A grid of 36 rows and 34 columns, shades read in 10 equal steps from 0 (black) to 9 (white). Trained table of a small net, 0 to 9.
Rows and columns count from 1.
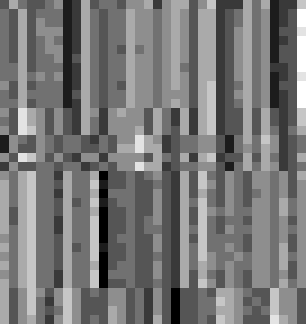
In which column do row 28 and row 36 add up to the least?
20
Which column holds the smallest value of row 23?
12
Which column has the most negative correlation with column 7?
29
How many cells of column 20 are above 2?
17
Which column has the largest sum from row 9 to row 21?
34
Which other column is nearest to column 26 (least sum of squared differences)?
32
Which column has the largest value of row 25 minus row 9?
8
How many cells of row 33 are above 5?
6
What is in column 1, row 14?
4
